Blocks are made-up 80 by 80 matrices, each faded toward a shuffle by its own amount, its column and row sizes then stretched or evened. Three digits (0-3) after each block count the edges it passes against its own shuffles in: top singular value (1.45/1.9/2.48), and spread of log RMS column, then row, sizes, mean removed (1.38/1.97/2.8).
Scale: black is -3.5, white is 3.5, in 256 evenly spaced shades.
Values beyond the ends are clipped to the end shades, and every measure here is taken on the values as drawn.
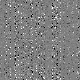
0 3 1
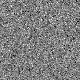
0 0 0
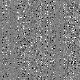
0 3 1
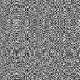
3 3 1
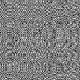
3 0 1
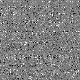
1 0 2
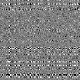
3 2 3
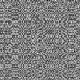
3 0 2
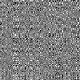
3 2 1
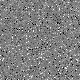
0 0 0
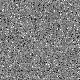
0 0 0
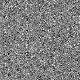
0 2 0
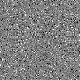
2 0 1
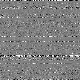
2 0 3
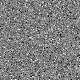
0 0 0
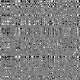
3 2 3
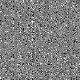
1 2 1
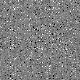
0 2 1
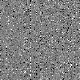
1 2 0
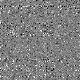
1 1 2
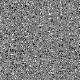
0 2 1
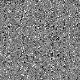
1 2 1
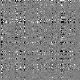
2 3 3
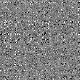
1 2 2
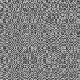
3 0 2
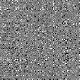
2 2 2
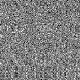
2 1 0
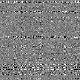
2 2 3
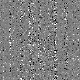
0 3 0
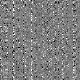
2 3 1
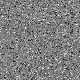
1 0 0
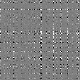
3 3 3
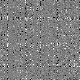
1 3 2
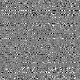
2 1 3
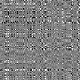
3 3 3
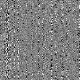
2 3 0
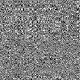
2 1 2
